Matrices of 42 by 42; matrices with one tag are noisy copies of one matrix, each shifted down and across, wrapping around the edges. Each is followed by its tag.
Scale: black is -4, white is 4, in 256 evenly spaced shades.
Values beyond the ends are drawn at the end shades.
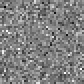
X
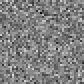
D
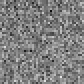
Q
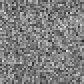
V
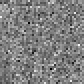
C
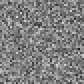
D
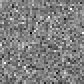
D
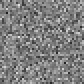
D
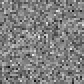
X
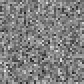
C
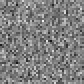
Q
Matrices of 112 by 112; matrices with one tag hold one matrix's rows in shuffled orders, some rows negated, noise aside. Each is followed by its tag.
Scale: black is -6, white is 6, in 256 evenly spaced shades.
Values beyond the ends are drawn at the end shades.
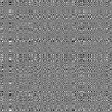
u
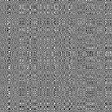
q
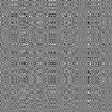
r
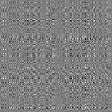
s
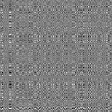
u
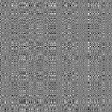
r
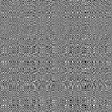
s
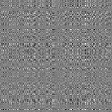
s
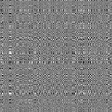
u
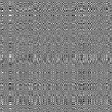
u
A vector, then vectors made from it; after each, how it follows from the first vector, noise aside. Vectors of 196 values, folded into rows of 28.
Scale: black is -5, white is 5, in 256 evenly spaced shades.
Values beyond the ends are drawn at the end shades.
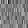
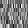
wrapped around, negated, scaled up.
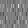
wrapped around, negated, partly zeroed.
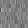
wrapped around, negated, shrunk.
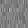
wrapped around, negated, shrunk.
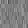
shrunk.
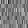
copied.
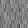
reversed, shrunk.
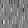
wrapped around, negated, partly zeroed.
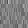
negated, shrunk.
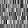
wrapped around, negated, scaled up.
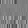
wrapped around, negated, partly zeroed.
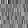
copied.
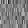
copied.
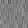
shrunk.
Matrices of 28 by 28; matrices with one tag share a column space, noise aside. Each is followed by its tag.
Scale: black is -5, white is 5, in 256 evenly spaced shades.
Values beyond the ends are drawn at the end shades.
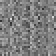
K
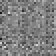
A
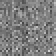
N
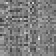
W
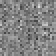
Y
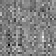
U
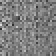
K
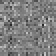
K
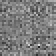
A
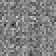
K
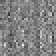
U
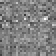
K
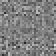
A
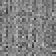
U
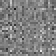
N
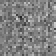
K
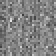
K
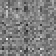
N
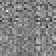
W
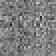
K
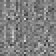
U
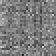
A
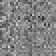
K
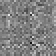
A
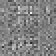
A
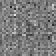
Y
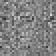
K
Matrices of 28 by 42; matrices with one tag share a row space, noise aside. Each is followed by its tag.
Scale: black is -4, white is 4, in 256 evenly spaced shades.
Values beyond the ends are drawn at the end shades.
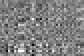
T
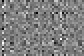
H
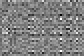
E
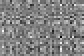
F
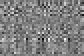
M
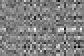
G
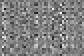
H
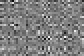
M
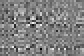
T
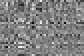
T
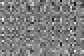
F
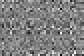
F
